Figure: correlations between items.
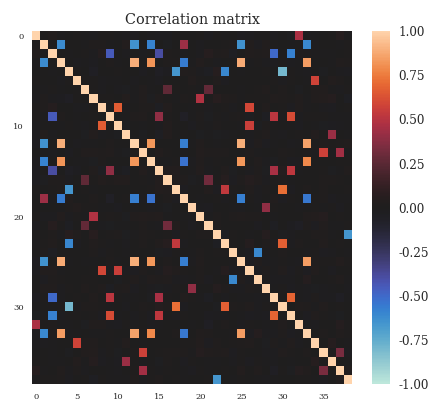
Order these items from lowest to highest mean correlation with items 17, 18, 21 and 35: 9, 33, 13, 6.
33, 9, 6, 13
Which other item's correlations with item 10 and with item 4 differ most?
30
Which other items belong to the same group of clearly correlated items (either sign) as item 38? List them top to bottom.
22
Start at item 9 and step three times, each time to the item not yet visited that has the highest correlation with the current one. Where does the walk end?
15
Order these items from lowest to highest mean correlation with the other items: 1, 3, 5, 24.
1, 24, 5, 3
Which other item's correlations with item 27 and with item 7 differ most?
24
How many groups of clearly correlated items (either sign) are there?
13
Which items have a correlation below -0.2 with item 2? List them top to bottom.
9, 15, 29, 31
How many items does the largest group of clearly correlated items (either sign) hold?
7
